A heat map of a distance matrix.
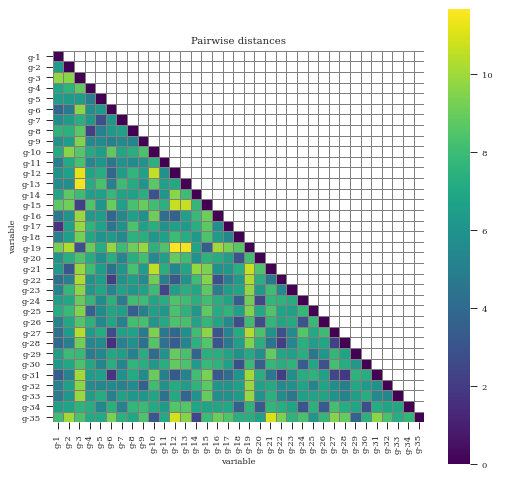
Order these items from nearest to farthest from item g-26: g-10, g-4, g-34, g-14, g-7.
g-34, g-7, g-10, g-14, g-4
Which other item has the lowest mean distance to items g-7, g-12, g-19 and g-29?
g-5
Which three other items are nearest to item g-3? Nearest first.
g-15, g-19, g-5
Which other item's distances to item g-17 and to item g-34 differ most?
g-1
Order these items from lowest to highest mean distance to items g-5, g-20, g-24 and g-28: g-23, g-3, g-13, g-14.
g-23, g-14, g-13, g-3
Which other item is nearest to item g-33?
g-13
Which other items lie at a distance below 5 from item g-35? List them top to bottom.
g-10, g-14, g-29
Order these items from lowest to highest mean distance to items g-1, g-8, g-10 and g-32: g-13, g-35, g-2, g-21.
g-35, g-13, g-2, g-21
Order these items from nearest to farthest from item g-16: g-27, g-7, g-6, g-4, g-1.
g-27, g-6, g-1, g-7, g-4
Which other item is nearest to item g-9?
g-32
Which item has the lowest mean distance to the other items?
g-28
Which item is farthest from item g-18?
g-3
